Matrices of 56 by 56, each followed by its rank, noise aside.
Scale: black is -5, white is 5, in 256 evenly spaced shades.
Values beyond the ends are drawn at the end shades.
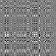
two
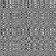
three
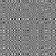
two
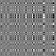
one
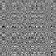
four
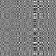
two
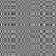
one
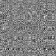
six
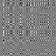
two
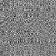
six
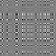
one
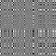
one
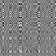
two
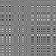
one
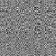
six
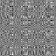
four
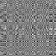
three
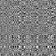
three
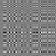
one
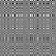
one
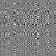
three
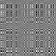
one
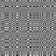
one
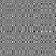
two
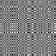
one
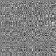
six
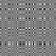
one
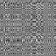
four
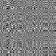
three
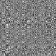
six
